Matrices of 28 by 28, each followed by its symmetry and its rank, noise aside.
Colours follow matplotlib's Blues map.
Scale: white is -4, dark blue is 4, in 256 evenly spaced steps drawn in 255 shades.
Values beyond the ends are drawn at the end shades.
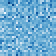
antisymmetric, rank six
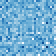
symmetric, rank five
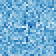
no symmetry, rank five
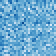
symmetric, rank six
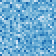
no symmetry, rank six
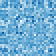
symmetric, rank five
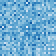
symmetric, rank five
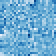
antisymmetric, rank six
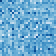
symmetric, rank five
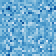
symmetric, rank seven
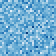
symmetric, rank six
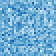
no symmetry, rank seven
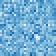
symmetric, rank six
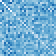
symmetric, rank five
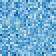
no symmetry, rank six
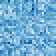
no symmetry, rank seven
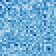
symmetric, rank seven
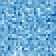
antisymmetric, rank six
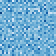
no symmetry, rank five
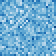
symmetric, rank seven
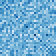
symmetric, rank seven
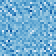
symmetric, rank six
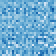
no symmetry, rank six
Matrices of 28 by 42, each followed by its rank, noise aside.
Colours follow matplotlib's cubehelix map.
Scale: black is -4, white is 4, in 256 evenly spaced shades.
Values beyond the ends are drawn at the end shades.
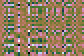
two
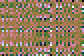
two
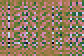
two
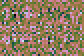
six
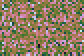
eight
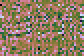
six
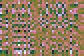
three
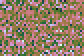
eight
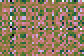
three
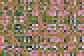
four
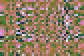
four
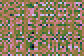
four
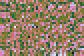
six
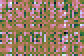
three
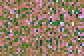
eight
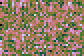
eight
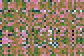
four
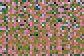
six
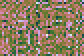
six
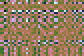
two
